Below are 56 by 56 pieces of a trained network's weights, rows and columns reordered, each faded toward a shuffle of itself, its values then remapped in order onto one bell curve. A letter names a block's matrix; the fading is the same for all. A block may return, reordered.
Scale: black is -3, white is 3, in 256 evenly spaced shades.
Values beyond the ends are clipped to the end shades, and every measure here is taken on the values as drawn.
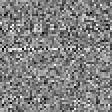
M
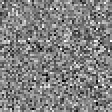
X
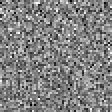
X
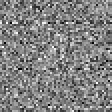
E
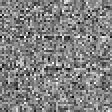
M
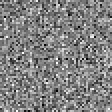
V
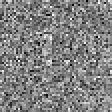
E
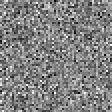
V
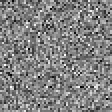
X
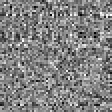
E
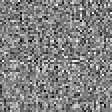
E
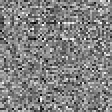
E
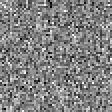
V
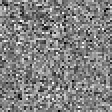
X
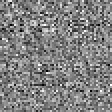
M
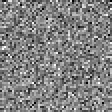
V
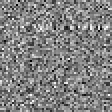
E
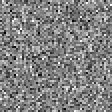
X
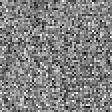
V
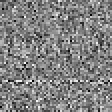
M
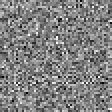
E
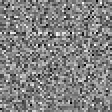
M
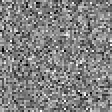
V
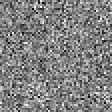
X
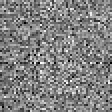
E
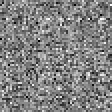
E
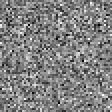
V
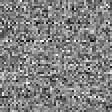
M
